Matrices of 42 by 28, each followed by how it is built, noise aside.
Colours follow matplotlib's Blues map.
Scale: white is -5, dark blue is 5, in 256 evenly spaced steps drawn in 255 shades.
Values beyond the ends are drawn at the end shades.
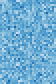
repeating rows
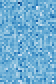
uneven columns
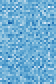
low rank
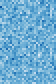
repeating rows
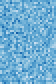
noise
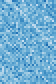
Toeplitz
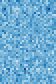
low rank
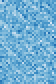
Toeplitz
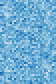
repeating rows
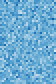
noise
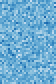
noise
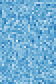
noise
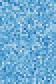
noise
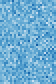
noise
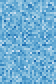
repeating columns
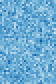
noise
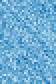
Toeplitz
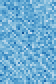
Toeplitz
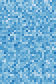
repeating columns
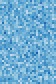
repeating rows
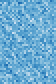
Toeplitz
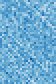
Toeplitz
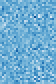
low rank
